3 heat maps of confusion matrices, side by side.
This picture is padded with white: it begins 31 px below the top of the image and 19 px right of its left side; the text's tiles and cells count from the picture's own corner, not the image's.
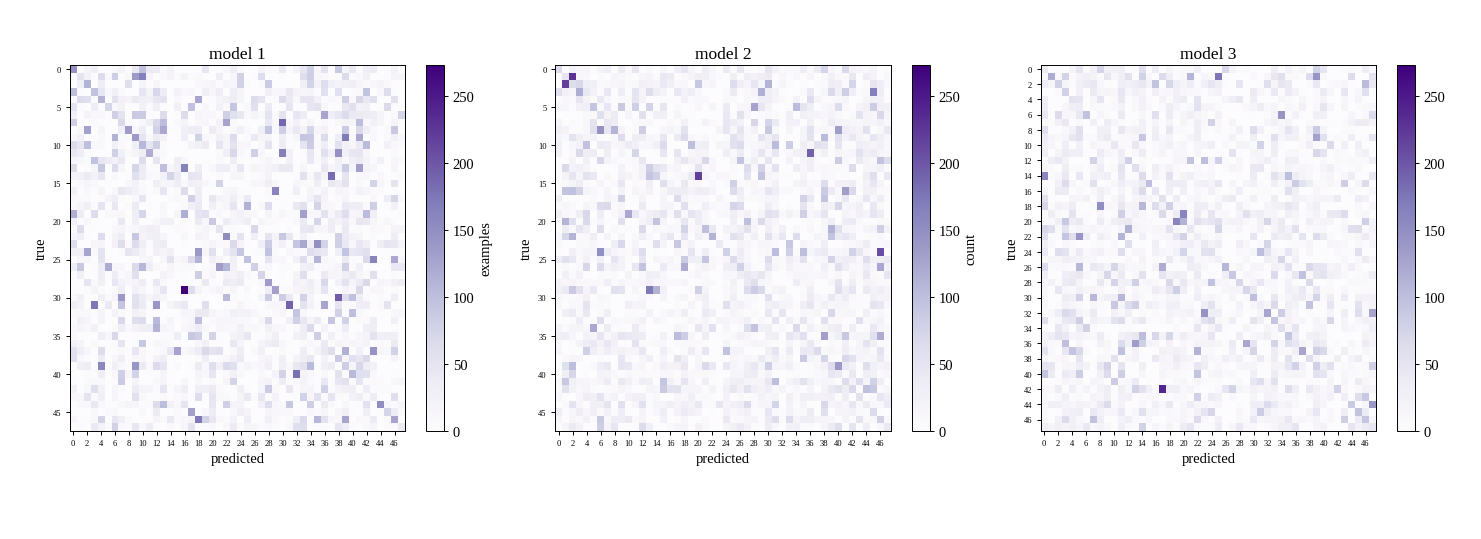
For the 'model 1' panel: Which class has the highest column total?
39
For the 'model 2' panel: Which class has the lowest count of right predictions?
4
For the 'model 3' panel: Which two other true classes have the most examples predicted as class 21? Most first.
1, 12
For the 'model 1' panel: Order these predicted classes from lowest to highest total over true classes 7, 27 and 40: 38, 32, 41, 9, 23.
23, 38, 9, 41, 32
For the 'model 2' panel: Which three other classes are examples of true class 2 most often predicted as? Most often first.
1, 30, 20
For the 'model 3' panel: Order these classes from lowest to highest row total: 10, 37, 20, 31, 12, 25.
25, 10, 12, 31, 37, 20
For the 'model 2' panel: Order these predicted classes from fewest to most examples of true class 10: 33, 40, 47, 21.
47, 21, 40, 33
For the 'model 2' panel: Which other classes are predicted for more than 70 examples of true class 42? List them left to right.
15, 44, 45
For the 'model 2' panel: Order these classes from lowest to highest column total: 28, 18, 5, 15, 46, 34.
34, 5, 28, 15, 18, 46
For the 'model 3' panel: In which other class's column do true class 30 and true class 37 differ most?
7
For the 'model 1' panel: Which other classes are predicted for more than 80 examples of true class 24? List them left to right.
2, 18, 28, 39
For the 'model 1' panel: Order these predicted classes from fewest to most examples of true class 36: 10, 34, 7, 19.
34, 19, 7, 10
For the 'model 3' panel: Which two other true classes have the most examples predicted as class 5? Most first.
22, 26
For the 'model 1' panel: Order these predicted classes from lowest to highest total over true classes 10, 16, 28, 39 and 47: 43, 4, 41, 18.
43, 18, 41, 4
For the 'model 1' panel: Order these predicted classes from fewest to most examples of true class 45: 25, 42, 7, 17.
7, 25, 42, 17
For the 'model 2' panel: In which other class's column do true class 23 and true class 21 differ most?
39
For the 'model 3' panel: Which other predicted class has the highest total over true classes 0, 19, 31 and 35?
20
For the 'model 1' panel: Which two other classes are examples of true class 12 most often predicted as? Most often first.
3, 10
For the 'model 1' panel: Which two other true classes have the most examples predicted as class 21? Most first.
26, 15
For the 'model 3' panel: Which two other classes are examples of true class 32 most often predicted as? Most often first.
23, 47
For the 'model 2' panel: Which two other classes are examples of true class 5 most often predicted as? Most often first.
28, 34
